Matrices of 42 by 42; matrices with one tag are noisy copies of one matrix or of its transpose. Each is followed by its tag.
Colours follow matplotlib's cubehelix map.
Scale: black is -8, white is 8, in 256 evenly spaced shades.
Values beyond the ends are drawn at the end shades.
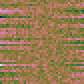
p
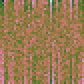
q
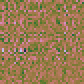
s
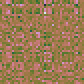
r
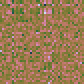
r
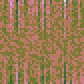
p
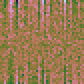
p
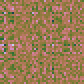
r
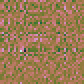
s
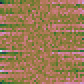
q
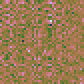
s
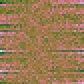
q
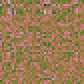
r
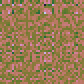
r
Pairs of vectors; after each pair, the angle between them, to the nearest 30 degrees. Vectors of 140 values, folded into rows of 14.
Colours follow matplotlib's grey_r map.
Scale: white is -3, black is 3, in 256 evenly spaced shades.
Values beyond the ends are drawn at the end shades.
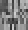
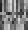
60 degrees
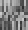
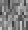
150 degrees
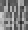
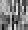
120 degrees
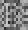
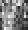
120 degrees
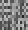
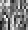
60 degrees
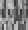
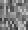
120 degrees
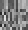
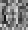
120 degrees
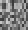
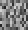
60 degrees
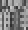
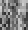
120 degrees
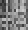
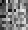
30 degrees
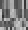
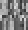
90 degrees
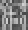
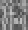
30 degrees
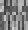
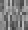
150 degrees
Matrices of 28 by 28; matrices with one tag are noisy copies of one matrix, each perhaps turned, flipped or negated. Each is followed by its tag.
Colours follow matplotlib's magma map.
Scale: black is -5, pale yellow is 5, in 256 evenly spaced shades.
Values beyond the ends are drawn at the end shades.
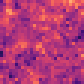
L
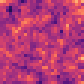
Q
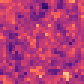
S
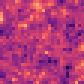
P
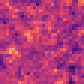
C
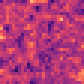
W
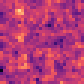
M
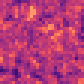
C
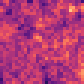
L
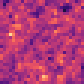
S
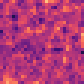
W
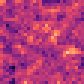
C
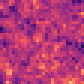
L
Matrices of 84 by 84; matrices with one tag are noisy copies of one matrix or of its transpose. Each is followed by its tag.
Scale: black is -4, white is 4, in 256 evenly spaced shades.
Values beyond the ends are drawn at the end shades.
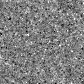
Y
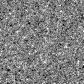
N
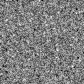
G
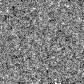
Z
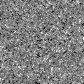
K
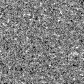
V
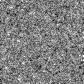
Z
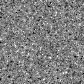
G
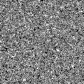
G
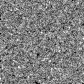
K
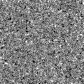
Y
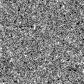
Y
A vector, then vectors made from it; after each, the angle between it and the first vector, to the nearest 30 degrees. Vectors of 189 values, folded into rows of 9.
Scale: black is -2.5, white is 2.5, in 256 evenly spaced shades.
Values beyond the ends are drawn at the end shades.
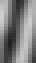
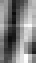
30 degrees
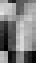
60 degrees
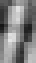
150 degrees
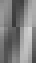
30 degrees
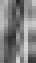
30 degrees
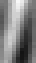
150 degrees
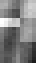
60 degrees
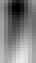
60 degrees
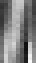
150 degrees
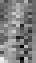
120 degrees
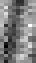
30 degrees
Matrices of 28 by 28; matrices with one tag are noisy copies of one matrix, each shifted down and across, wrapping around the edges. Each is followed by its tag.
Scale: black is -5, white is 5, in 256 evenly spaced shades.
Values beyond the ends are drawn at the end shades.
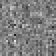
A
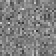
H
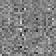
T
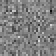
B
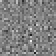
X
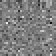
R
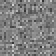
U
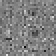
H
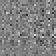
X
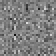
B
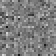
A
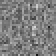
A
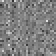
X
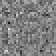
A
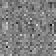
R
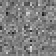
A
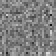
A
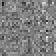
A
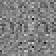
R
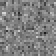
A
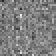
A
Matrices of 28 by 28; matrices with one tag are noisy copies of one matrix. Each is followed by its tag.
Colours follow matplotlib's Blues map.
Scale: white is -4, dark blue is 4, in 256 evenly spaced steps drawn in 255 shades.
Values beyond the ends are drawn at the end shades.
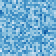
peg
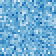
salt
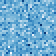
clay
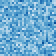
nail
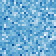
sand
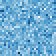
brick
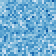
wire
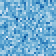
salt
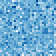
peg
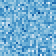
brick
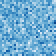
nail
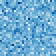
salt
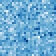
clay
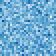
brick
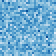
brick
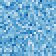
sand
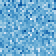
peg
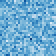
salt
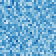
sand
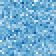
wire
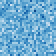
peg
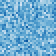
clay
